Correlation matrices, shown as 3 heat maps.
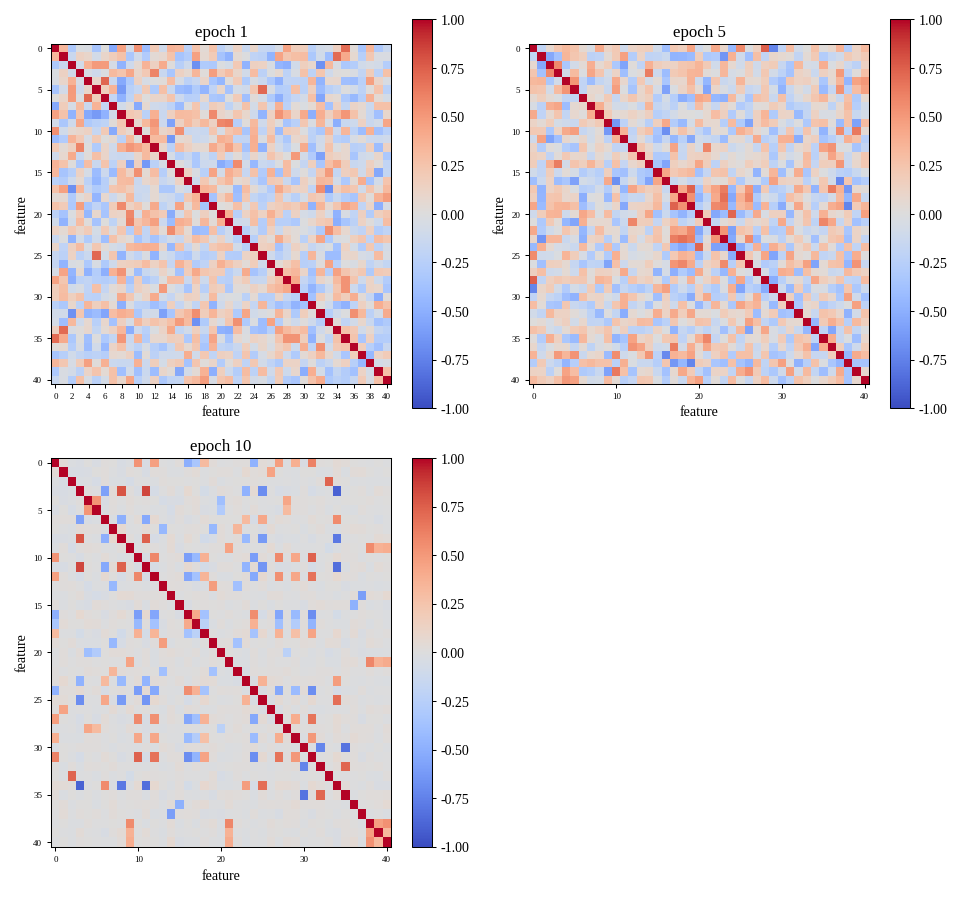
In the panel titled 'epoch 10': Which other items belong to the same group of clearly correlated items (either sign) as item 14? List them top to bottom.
37
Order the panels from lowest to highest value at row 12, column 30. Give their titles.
epoch 10, epoch 5, epoch 1
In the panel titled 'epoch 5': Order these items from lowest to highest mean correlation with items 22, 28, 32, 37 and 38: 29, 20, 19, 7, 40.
29, 20, 7, 40, 19
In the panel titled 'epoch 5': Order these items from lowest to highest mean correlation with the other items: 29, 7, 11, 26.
29, 11, 7, 26
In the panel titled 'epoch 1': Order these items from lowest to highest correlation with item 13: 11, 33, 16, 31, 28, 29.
31, 16, 28, 33, 11, 29
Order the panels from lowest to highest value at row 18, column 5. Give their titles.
epoch 1, epoch 10, epoch 5
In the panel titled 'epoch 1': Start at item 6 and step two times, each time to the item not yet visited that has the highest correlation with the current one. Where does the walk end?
38
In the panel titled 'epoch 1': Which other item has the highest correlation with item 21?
9
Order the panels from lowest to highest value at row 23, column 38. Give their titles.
epoch 5, epoch 1, epoch 10
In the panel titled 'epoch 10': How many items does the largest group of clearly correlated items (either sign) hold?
10
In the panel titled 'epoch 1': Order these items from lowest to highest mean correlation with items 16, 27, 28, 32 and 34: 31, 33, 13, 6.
6, 31, 13, 33
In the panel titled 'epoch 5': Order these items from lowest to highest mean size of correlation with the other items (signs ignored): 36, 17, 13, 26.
13, 36, 26, 17
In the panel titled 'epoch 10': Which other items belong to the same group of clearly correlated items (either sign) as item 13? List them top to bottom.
7, 19, 22
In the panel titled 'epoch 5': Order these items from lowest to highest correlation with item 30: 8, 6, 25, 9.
25, 9, 8, 6
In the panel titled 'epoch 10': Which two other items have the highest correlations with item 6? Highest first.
34, 25
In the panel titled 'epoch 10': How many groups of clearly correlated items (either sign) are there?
10
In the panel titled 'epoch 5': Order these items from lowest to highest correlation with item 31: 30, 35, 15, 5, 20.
20, 35, 5, 15, 30
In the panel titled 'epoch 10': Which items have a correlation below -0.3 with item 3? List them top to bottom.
6, 23, 25, 34
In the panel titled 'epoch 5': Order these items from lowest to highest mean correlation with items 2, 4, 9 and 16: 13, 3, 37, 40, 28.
37, 13, 3, 28, 40
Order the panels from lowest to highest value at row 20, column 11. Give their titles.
epoch 5, epoch 10, epoch 1
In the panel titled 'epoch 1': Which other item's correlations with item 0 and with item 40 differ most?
35
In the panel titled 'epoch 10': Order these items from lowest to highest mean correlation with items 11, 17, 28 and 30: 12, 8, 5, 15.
12, 15, 5, 8
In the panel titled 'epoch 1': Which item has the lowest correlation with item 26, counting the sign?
1
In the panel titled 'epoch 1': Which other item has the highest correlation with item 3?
12
